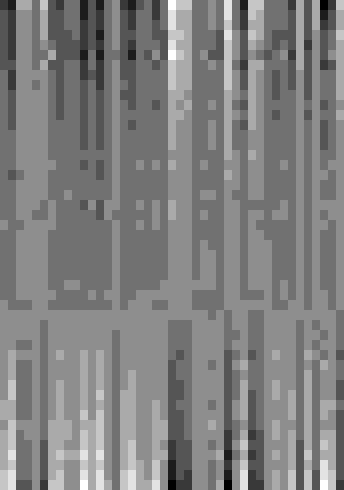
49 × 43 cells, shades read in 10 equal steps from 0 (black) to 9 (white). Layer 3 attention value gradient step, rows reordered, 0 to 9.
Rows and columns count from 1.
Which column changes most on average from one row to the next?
41
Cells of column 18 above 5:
3
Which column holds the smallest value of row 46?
29
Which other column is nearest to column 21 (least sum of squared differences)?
9
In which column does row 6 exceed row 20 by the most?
22
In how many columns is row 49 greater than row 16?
27
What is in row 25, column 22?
5
